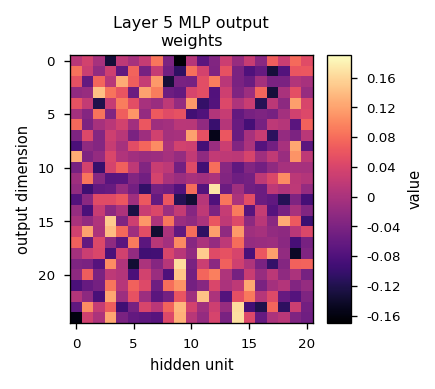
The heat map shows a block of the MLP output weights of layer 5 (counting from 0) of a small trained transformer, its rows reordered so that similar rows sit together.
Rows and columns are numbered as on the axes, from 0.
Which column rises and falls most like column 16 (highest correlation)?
11
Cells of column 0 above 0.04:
6
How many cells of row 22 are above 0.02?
7
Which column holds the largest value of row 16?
3
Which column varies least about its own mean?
13
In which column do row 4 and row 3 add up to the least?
12
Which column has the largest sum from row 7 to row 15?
19
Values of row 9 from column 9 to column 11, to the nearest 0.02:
-0.02 0.02 -0.02
